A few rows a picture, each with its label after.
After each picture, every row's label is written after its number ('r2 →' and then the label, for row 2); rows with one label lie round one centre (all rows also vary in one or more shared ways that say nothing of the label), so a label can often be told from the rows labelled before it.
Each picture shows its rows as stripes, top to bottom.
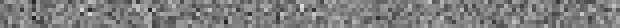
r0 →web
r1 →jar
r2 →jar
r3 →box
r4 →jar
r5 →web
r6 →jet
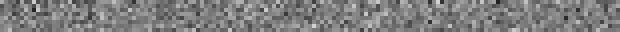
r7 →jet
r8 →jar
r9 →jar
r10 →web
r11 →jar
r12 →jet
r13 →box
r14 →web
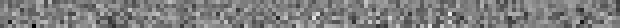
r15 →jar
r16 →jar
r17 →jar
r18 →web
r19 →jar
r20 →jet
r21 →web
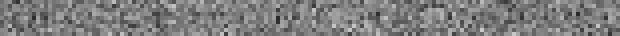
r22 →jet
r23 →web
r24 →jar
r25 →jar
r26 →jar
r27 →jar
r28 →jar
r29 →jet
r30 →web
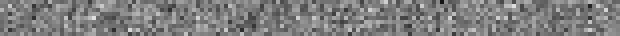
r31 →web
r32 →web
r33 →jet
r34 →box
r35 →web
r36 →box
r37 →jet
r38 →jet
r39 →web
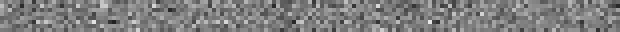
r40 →web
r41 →web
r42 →jet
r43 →box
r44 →jar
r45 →web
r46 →jet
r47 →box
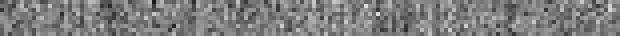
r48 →box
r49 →box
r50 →jar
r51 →jet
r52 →box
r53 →jet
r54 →jet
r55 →jet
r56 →jar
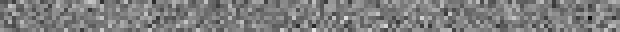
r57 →web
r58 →jar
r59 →jar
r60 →box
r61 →web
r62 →web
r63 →jar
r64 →jet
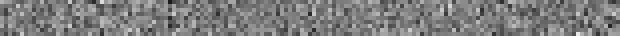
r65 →jet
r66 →box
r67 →box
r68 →jar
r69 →box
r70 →web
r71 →jet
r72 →box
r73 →box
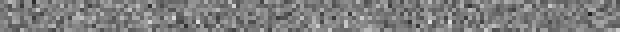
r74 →web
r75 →jar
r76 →jet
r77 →web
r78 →jar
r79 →web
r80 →box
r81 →jet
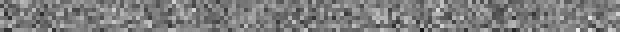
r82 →jar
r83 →jar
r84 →jet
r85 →jet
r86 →jar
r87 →jar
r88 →box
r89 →jar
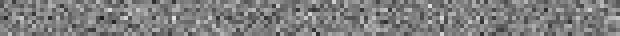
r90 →box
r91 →web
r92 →jar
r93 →box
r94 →box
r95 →jet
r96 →web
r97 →jet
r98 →jet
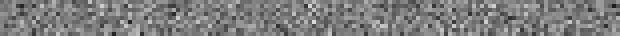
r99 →box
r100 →jet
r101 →jar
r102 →box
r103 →jet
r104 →web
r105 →box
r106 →jar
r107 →jet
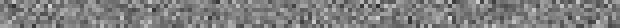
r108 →jet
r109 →web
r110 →jar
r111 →jar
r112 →jet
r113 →web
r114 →web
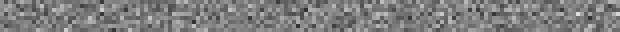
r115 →web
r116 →jet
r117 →box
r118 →jet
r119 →web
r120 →box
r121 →jet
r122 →jet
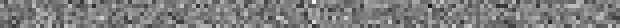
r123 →box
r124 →jet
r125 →web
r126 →box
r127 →web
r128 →jar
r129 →jet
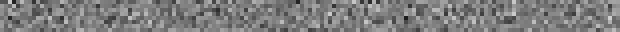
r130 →web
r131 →jet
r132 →jar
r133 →box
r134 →jet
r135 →jet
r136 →box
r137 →web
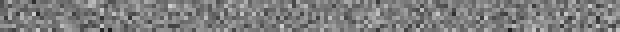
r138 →web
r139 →web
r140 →web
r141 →jet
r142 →jet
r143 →jar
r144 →jet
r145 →jet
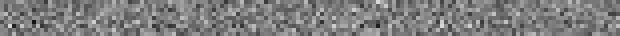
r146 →web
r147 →web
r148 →jet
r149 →web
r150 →jet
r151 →web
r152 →jet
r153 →jar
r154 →jar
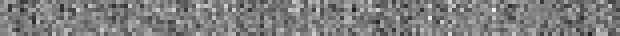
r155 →box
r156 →jet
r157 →box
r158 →web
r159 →web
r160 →jet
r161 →box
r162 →jet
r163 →web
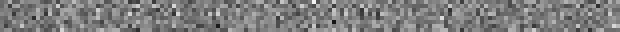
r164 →jar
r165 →jet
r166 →jar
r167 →box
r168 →jar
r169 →box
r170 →jar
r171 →jar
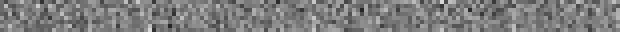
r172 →box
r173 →web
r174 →web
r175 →web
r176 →jet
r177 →box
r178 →jet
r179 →box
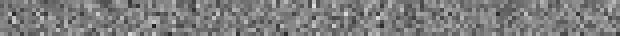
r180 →jar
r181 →jar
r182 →box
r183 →web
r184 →web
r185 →jar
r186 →box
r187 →jar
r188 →jet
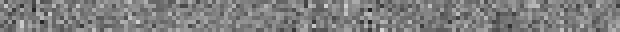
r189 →box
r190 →jar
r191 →web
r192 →jar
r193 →jet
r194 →web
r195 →box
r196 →web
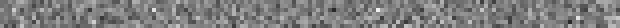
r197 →web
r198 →jar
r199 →jar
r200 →jar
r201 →jet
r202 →jet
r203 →web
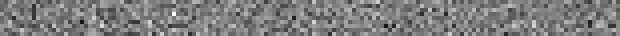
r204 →jar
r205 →web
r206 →box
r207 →jar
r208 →web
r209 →web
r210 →jet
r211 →web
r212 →web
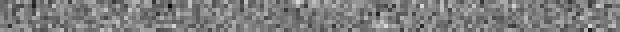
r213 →box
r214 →box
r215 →jet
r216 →web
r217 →box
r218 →jar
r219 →jar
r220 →web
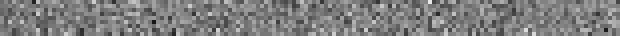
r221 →web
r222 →web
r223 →jar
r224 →box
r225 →jet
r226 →box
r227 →jar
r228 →box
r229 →jet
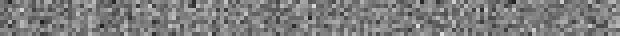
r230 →jar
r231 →web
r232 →web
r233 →web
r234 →jar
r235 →box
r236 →web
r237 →web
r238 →box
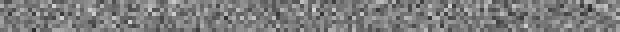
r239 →web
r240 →web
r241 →web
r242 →jar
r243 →jar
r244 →jet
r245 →web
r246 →jar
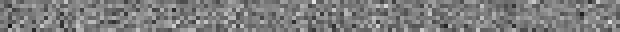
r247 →jar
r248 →jar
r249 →web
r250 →web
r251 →jar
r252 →web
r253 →jar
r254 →web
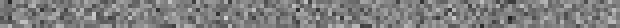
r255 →jar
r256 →box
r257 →jar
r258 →web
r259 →box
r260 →jar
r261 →web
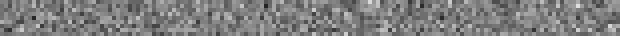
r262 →jet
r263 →jet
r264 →jar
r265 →web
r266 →web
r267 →jet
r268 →jar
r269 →web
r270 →jar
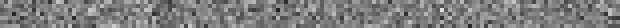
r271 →box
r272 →web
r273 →box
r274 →jar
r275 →web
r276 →jar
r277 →box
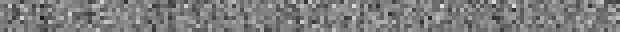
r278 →box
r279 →web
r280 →jar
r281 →jet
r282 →jet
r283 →jar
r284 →box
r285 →box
